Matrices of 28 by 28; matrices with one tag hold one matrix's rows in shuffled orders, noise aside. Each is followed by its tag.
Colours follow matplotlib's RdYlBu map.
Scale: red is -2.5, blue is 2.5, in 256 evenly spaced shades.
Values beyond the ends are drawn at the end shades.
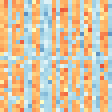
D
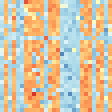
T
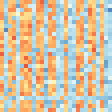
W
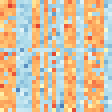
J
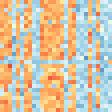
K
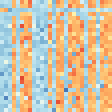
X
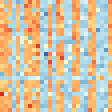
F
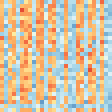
W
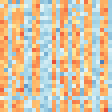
D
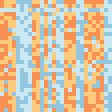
J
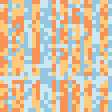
D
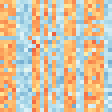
J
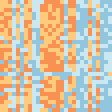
K
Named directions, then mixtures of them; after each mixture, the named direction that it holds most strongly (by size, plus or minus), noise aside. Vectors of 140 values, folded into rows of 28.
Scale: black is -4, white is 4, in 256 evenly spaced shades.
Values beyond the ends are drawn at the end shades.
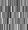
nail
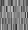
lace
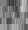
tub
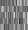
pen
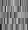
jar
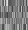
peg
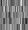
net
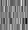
net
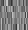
lace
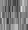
tub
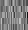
lace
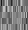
lace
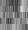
tub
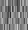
nail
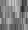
tub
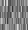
peg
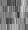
tub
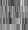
net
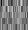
lace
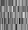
pen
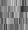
tub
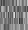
pen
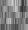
tub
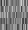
peg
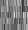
pen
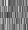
peg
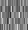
nail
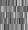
pen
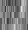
tub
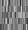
jar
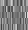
lace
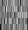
jar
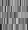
jar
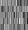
pen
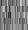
pen
